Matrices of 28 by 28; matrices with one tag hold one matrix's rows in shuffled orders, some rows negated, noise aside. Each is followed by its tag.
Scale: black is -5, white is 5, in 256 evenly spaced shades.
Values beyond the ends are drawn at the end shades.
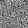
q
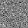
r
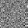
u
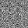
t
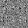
r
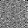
u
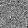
q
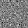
t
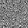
r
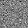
r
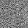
t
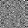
u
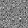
r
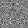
t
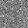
r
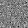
q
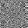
u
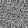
q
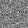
t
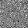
q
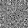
q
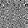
u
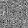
r
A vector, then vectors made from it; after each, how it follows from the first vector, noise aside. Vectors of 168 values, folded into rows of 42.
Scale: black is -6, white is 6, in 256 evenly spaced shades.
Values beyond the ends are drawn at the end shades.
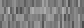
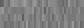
wrapped around, shrunk.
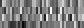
wrapped around, negated, scaled up.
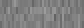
shrunk.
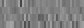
wrapped around, partly zeroed.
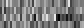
wrapped around, negated, scaled up.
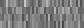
sign-scrambled.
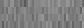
wrapped around, shrunk.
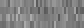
wrapped around, partly zeroed.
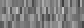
sign-scrambled.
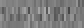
wrapped around, partly zeroed.
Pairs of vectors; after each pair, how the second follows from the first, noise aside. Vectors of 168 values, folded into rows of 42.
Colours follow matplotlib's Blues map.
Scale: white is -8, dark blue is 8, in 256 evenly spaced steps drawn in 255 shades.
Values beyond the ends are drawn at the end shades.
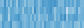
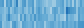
negated.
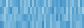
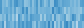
reversed.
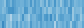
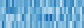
scaled up.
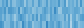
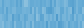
wrapped around, shrunk.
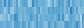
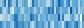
scaled up.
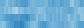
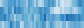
reversed, negated, scaled up.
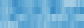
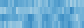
reversed.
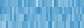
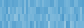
wrapped around, shrunk.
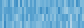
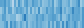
reversed.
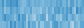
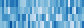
scaled up.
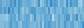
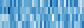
scaled up.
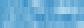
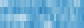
reversed.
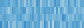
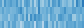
reversed.
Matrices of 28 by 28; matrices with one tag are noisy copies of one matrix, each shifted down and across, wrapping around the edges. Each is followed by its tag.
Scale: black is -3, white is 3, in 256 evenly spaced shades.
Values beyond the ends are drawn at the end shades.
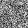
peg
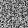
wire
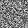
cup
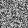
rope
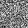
wire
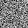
cup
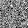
rope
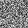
wire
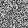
peg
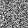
cup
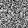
wire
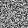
rope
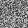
wire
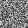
rope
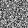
rope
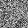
peg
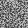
cup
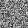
rope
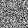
cup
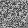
rope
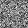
wire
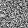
peg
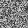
rope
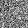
wire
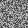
rope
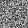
rope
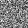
wire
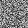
peg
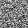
peg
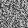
cup
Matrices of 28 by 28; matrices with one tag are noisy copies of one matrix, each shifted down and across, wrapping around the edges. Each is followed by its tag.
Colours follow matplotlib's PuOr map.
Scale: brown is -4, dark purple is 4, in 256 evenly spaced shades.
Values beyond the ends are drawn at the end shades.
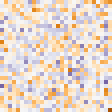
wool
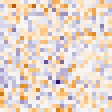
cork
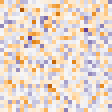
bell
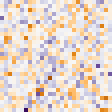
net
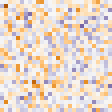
bell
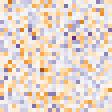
bell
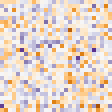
bell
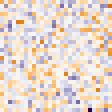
net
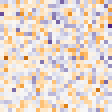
net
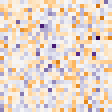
net
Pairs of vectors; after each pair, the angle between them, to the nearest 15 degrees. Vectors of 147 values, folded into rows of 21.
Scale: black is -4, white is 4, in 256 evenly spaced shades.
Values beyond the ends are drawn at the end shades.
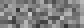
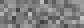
30 degrees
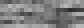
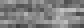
150 degrees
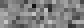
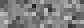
30 degrees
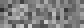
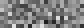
150 degrees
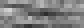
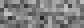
75 degrees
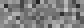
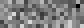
60 degrees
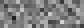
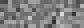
75 degrees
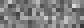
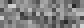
150 degrees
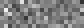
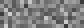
45 degrees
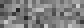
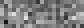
120 degrees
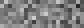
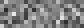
45 degrees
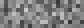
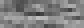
75 degrees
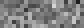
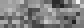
135 degrees
